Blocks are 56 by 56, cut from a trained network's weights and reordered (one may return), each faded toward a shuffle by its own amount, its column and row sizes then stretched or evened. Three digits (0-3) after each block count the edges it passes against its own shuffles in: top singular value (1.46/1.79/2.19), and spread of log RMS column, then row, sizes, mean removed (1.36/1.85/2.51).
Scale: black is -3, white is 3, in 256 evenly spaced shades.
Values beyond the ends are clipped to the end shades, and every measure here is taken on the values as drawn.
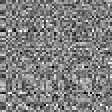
3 0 2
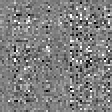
0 3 2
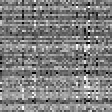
3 3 0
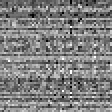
3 2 0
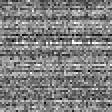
3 0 2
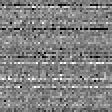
3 1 3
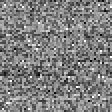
0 0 0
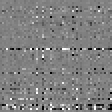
2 2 3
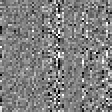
2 3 0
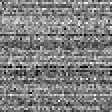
3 0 2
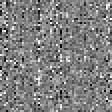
1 3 0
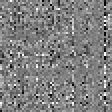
1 3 2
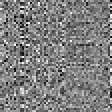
3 3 0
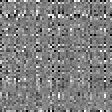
3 3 3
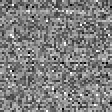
0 1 0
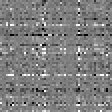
2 3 3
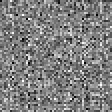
1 2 1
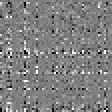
1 3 3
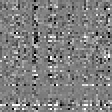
1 3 3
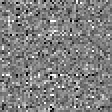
0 2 2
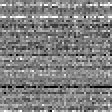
3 0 3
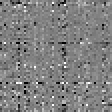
1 3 2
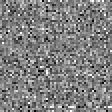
1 0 2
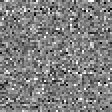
1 0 2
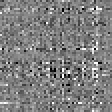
1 2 3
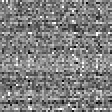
2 2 0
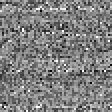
0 0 2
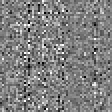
0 3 1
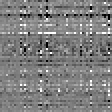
3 3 3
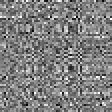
3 1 2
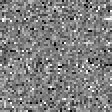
0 0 2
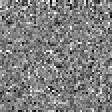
0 1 2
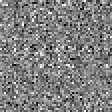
0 1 2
